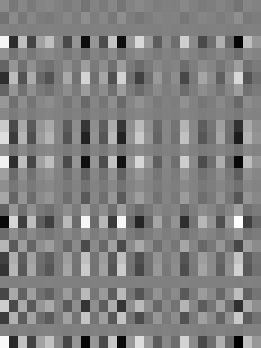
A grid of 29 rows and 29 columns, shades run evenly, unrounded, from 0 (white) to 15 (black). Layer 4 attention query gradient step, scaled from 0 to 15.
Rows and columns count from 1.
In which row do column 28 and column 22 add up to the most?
19
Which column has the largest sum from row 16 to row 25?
1
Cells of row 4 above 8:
12
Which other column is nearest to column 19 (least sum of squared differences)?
22
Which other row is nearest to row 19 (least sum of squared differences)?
7
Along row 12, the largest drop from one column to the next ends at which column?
28
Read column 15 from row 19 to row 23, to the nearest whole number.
9 8 7 8 8
